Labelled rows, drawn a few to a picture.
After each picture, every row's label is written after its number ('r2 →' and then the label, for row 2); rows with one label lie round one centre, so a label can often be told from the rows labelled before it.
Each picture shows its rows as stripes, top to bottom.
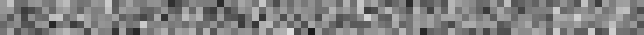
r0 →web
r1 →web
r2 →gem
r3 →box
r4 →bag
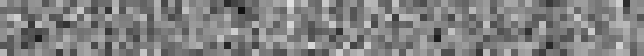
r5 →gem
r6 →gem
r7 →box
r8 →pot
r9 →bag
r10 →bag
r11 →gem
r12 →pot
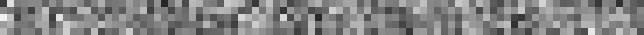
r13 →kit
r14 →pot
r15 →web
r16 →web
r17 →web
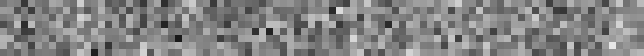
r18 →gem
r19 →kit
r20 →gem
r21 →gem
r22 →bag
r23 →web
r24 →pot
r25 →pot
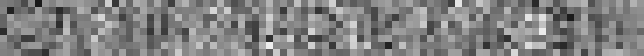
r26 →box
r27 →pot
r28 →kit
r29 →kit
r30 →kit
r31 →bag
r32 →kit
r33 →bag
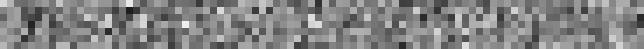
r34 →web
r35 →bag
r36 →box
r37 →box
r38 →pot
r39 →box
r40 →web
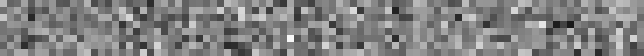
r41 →pot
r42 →bag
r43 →web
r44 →kit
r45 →gem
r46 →bag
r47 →gem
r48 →pot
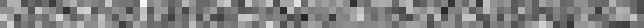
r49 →box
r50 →pot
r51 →web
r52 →kit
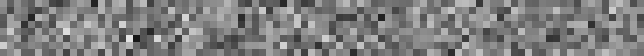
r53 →pot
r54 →bag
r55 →box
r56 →box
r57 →kit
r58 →gem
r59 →web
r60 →box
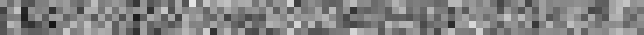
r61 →bag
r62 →box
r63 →gem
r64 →box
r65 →bag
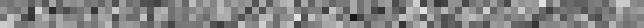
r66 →bag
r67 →pot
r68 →box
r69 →web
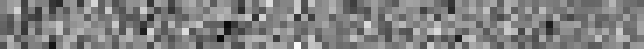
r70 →box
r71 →box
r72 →bag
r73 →gem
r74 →gem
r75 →web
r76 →box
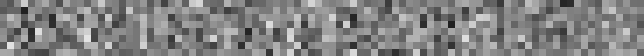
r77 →kit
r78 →gem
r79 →box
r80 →box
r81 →pot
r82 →pot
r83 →box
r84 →bag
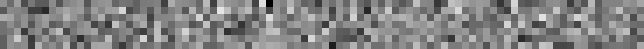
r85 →bag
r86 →bag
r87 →kit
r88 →pot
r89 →gem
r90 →box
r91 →kit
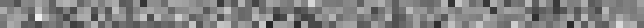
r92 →kit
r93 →pot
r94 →pot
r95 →bag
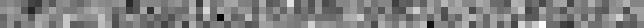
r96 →bag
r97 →bag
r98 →web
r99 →kit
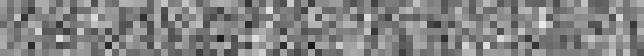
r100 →pot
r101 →kit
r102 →gem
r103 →kit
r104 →pot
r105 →web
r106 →pot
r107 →web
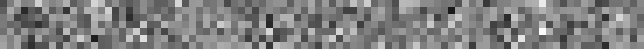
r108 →kit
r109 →box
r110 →bag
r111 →bag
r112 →kit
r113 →pot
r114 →bag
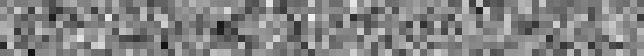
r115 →kit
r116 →pot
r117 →box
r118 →web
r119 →web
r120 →gem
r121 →kit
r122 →pot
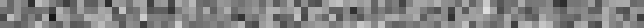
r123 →pot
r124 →box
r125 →box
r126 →kit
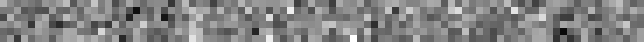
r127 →web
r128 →bag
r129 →kit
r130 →pot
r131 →kit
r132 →kit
